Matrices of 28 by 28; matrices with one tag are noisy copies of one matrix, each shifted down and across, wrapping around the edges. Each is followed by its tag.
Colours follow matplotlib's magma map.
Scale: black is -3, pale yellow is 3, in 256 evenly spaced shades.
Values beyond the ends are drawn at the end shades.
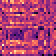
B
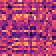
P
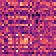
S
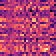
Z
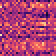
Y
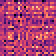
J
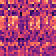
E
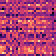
J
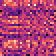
Y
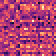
P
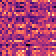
Z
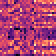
B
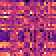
B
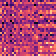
S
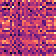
S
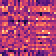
B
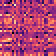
S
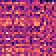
J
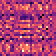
Y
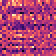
Y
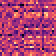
P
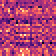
Y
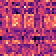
E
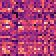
Z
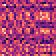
Y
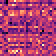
P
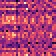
Y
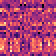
E
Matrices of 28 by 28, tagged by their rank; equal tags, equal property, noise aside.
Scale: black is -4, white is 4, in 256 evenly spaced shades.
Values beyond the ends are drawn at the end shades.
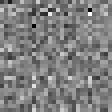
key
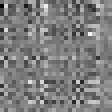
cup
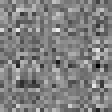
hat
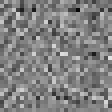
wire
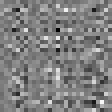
hat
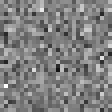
wire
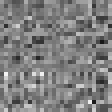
key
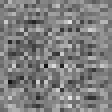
key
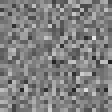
wire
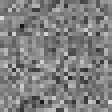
wire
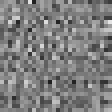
key
